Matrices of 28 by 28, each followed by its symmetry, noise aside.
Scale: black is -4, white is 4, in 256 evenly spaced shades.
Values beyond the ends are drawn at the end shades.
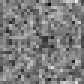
mirrored top to bottom.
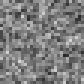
symmetric across the other diagonal.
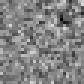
symmetric across the other diagonal.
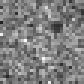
symmetric across the other diagonal.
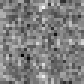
mirrored top to bottom.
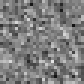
antisymmetric.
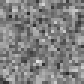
symmetric across the other diagonal.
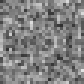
mirrored top to bottom.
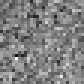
symmetric.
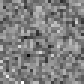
symmetric across the other diagonal.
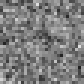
symmetric across the other diagonal.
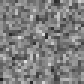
antisymmetric.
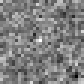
symmetric.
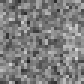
mirrored top to bottom.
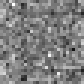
mirrored top to bottom.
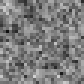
symmetric.
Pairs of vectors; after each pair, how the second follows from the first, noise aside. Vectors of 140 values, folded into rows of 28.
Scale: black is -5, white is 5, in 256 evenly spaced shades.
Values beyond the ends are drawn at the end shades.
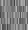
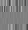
wrapped around, negated, partly zeroed.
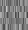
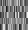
negated, scaled up.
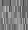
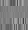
wrapped around, negated, partly zeroed.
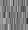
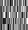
negated, scaled up.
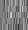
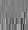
wrapped around, negated, partly zeroed.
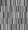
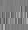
wrapped around, negated, partly zeroed.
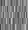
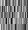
negated, scaled up.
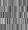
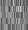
wrapped around.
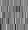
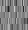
wrapped around.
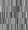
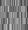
wrapped around.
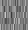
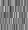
wrapped around.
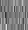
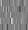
wrapped around, negated, partly zeroed.
